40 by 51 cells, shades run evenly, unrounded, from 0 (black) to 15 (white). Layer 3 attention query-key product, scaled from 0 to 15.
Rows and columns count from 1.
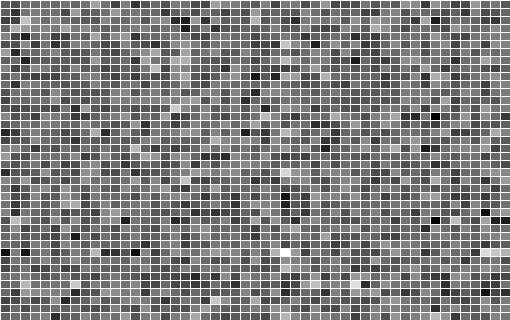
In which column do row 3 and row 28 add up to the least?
44
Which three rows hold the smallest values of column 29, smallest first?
25, 26, 37
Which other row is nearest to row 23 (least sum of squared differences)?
11
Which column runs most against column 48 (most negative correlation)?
28
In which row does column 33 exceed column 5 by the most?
10
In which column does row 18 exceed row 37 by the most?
49
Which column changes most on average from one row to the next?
29
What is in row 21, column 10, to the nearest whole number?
8
